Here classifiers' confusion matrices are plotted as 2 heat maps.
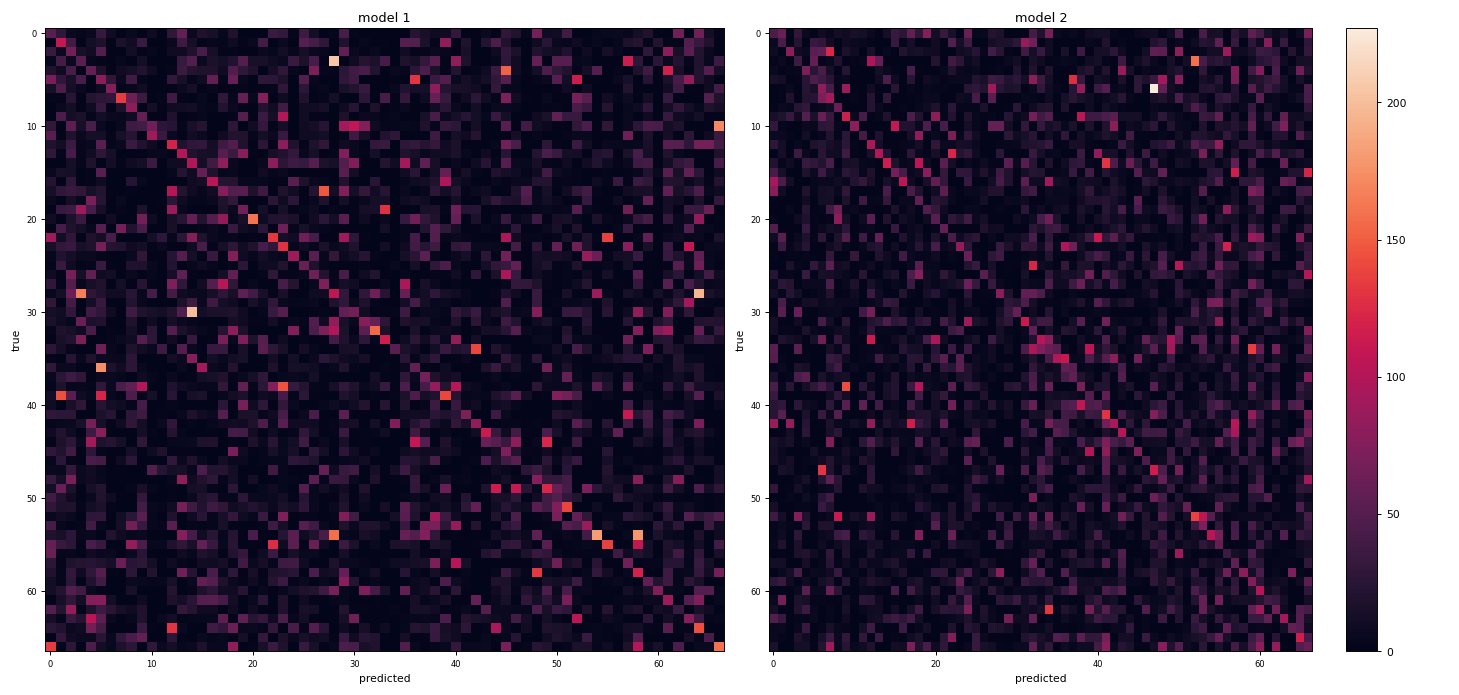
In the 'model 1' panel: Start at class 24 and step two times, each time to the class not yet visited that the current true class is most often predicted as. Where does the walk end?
40
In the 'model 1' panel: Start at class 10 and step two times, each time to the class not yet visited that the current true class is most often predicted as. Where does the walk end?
0
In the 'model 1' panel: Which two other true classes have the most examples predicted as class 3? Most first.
28, 19
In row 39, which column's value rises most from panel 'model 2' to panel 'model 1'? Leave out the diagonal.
1
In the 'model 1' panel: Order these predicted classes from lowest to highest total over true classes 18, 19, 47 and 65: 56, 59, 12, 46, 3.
56, 46, 59, 3, 12
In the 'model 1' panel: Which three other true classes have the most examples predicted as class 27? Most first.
17, 32, 47
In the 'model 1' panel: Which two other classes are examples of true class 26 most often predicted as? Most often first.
45, 2
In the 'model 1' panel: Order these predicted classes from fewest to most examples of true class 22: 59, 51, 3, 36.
3, 51, 36, 59
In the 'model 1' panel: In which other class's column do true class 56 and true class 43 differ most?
5
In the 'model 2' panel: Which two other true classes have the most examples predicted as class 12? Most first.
33, 3
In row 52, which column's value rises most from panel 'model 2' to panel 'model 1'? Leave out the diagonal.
38
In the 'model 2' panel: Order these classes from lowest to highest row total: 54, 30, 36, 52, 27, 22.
30, 36, 27, 54, 22, 52
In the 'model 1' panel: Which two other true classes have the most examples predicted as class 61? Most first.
4, 32
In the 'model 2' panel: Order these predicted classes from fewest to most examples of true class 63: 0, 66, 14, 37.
37, 66, 14, 0
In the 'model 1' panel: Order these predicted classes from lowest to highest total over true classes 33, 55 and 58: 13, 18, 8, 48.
18, 13, 8, 48
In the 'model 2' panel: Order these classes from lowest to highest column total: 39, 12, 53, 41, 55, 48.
39, 12, 48, 53, 55, 41
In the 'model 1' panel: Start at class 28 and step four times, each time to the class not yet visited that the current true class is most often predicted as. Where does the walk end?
63
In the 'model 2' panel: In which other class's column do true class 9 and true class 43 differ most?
38
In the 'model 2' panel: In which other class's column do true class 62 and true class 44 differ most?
34
